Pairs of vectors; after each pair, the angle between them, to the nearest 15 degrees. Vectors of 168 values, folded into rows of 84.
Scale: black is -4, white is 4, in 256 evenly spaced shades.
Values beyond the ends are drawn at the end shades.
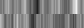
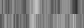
165 degrees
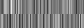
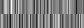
15 degrees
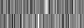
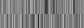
150 degrees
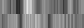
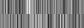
60 degrees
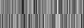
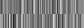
120 degrees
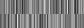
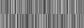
150 degrees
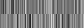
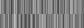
75 degrees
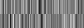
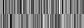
75 degrees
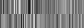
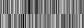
45 degrees
